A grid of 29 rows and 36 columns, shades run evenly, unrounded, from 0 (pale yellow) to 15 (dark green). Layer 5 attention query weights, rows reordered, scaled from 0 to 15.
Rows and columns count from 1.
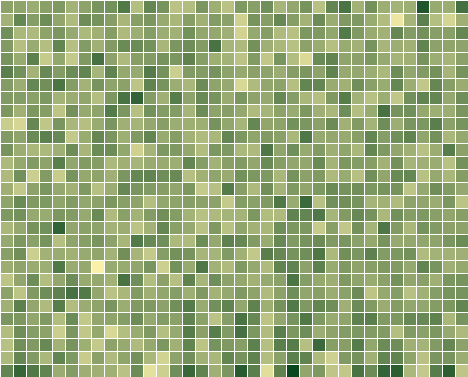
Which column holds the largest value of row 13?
5
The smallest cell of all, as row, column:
21, 8
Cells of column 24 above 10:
3
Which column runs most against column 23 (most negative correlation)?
12
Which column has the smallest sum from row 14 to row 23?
9
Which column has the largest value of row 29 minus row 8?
31
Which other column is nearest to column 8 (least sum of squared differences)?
13
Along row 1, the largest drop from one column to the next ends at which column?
34
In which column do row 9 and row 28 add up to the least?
26
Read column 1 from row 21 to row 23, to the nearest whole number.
6 4 7
